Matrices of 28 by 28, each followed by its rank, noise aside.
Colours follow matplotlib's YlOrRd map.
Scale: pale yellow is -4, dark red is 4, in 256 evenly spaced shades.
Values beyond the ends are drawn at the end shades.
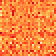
six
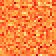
six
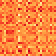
three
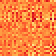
three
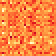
four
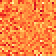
eight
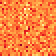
eight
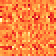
four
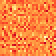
six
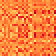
three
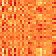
three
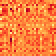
four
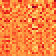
four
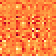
three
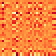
three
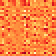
three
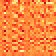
four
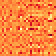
four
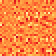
six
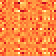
three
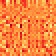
three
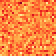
eight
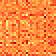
four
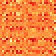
three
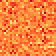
eight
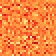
six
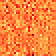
six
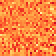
eight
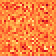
six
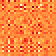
three
